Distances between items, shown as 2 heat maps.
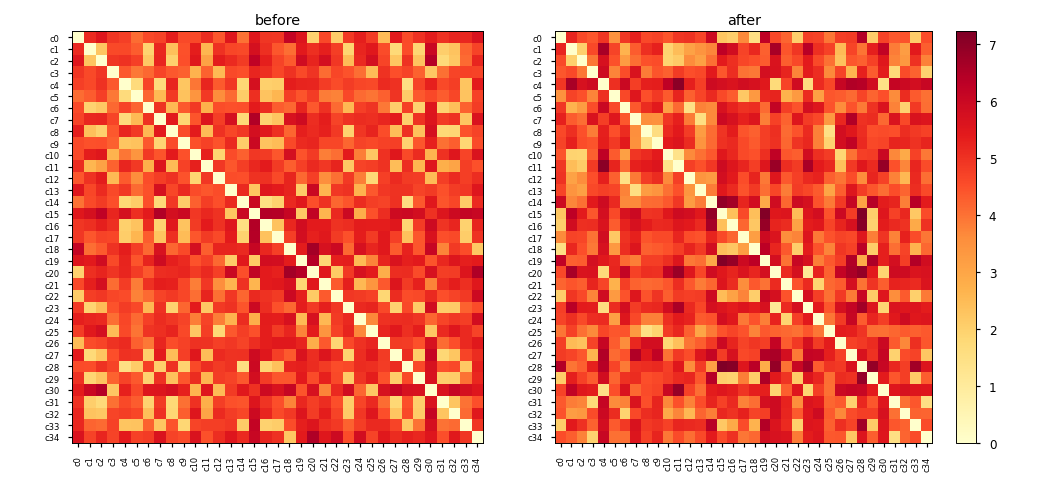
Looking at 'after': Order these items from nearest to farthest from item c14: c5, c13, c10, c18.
c13, c10, c5, c18
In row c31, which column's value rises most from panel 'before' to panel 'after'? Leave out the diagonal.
c23
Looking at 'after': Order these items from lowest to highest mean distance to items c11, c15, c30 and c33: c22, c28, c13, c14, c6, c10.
c22, c10, c13, c6, c14, c28
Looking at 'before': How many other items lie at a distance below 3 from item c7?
8
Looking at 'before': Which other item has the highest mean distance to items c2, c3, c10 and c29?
c15
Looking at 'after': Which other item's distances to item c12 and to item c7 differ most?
c6
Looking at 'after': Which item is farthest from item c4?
c11
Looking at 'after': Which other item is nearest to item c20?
c23
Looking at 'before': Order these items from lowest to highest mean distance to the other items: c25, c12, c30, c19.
c12, c25, c19, c30
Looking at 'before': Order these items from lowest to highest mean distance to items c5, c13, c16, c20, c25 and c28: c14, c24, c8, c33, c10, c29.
c14, c33, c10, c24, c29, c8
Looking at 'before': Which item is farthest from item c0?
c18
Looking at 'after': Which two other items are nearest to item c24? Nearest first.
c21, c5
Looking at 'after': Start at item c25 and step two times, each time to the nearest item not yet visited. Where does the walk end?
c9
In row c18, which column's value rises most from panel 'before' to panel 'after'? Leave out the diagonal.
c34
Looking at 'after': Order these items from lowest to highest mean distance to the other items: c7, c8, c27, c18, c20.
c18, c8, c7, c27, c20
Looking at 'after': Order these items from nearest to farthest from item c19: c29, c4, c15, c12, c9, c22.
c12, c9, c4, c22, c29, c15
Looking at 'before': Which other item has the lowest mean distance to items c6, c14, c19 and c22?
c5
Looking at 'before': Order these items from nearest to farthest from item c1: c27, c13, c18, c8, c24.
c27, c8, c18, c13, c24
